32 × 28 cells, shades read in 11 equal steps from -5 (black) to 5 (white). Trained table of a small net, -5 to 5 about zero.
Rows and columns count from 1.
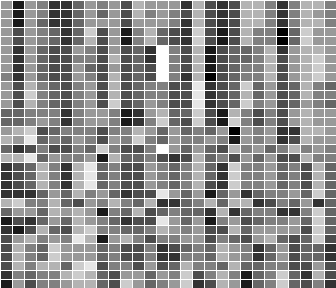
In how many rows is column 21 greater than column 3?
14
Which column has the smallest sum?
18
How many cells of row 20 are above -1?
15
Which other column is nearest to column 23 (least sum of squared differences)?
10
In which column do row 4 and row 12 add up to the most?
17
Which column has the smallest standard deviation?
23
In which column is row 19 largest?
8
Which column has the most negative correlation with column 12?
20
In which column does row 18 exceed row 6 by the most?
2
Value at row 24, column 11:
-1
